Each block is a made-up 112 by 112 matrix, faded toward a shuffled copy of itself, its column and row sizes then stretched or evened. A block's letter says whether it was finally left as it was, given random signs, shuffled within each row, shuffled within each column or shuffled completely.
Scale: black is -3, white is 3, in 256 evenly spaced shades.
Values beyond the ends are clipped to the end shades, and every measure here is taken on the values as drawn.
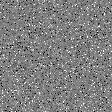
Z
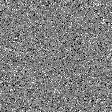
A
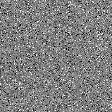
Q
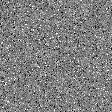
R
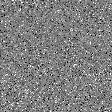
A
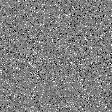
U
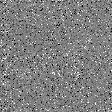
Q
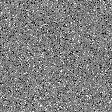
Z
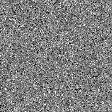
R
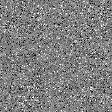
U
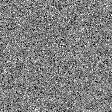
A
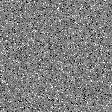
Z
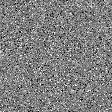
A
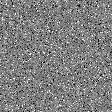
Z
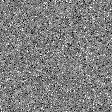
Z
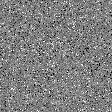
Z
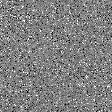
U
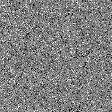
R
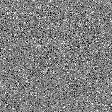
A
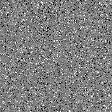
U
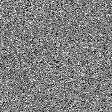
A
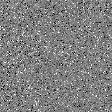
Q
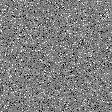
Z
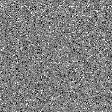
Q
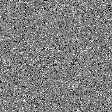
U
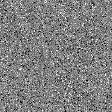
R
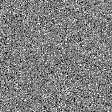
R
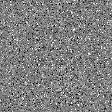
U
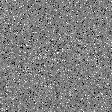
Z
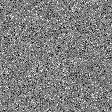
Z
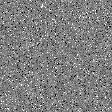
R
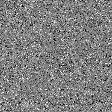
A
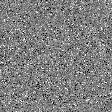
A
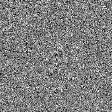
U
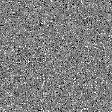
Q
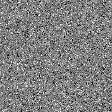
R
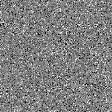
Q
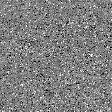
Q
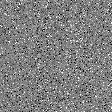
R
